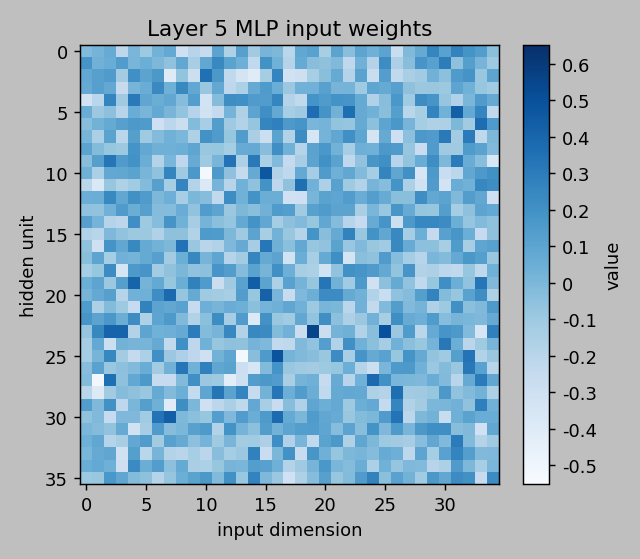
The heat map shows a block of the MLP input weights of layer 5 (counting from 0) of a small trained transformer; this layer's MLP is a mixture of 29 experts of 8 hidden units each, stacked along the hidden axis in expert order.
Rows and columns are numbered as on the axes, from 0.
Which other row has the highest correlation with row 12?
9
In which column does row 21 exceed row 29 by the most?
7
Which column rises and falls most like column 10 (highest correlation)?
30
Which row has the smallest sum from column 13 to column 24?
2
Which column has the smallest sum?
17
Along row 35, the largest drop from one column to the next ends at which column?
33
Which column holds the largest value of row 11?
18
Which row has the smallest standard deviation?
13
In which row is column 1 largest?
23
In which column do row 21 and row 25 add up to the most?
16
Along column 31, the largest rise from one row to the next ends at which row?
5
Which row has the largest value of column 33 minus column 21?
6
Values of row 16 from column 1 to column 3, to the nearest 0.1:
-0.3 0.2 0.1
